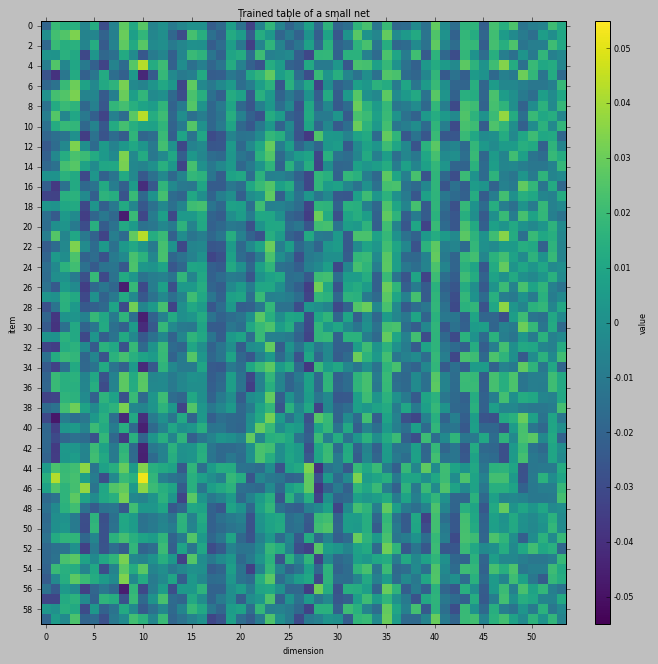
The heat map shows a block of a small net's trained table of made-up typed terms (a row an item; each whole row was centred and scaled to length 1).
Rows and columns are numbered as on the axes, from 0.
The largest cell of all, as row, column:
45, 10
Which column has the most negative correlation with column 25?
43
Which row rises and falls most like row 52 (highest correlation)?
11
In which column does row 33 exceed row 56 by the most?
8
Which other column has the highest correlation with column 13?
26
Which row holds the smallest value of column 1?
39
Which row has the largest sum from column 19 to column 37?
41
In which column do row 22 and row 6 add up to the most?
3
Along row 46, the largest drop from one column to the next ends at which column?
28
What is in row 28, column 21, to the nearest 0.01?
-0.02
